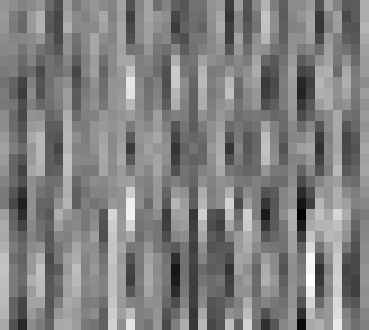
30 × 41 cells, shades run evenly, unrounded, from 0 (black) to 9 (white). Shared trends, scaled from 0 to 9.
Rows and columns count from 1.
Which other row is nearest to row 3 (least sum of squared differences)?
2
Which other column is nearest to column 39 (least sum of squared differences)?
36
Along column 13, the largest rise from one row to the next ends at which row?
20
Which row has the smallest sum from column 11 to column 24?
25
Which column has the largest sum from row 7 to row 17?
8
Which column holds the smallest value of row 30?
34
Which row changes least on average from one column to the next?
17
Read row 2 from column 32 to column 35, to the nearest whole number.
3 5 5 6
